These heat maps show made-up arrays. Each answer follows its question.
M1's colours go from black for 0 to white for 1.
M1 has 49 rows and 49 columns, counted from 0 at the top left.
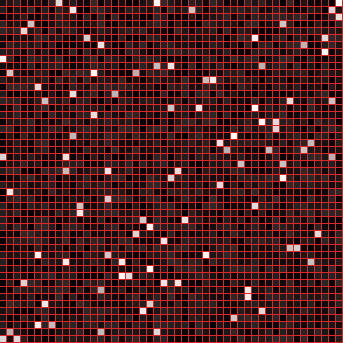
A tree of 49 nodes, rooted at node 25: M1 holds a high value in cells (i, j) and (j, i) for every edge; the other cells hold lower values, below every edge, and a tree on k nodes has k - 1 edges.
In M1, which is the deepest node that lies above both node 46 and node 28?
15
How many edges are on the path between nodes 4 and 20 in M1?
8
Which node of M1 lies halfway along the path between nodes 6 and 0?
47
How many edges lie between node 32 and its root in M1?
9
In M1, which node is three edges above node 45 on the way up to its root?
10
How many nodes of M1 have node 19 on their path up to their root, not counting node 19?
2
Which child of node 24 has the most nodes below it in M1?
9
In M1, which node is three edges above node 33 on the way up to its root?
1
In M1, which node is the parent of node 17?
37
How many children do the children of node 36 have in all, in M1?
3
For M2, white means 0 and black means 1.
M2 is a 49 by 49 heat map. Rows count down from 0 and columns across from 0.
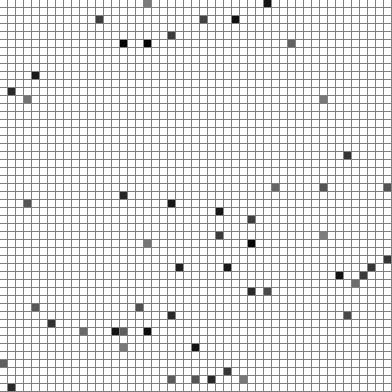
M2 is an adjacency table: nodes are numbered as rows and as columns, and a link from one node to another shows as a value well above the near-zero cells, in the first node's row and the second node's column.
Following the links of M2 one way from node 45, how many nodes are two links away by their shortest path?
2
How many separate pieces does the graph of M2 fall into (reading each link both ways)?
8
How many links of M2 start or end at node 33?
5
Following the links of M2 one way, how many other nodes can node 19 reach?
3
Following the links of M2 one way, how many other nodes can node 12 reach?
3
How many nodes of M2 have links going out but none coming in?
12
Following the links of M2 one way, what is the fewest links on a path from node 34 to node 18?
3
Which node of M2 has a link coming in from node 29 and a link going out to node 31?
node 27
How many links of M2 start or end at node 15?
4
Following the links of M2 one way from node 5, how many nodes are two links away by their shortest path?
2
